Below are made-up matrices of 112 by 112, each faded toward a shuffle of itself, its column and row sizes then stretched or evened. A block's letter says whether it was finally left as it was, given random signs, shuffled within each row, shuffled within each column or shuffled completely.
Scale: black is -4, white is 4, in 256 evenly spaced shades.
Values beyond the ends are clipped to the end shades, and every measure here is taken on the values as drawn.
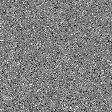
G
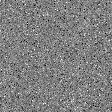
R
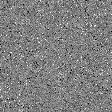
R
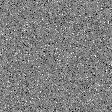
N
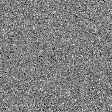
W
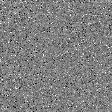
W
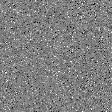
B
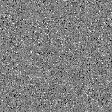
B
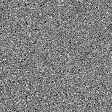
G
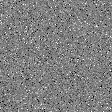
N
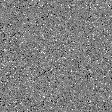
W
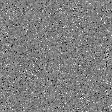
W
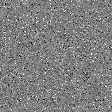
G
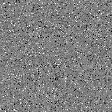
B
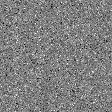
R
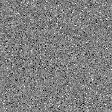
B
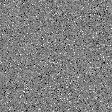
B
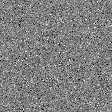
G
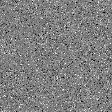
W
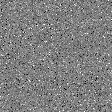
G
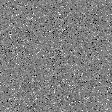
W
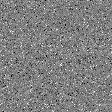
G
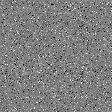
W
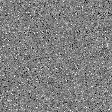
W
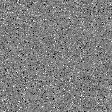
B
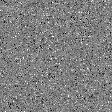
W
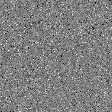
N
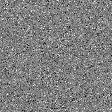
W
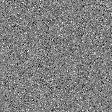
R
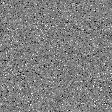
G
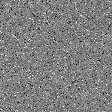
N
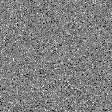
B
